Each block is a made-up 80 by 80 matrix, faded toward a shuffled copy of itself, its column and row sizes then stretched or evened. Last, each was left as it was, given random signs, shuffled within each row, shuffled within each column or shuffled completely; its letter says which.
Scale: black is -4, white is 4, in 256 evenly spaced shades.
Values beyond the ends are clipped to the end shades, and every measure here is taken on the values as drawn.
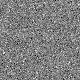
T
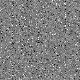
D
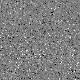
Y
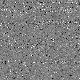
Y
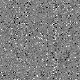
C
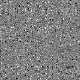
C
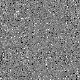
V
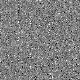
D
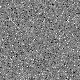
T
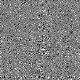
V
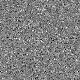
Y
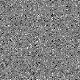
C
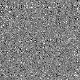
V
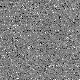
Y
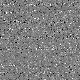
Y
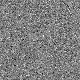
T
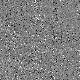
D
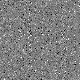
D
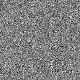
V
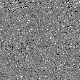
Y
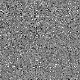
V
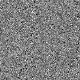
D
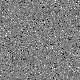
T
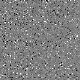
V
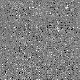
C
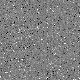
D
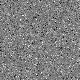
T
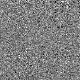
V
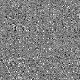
C
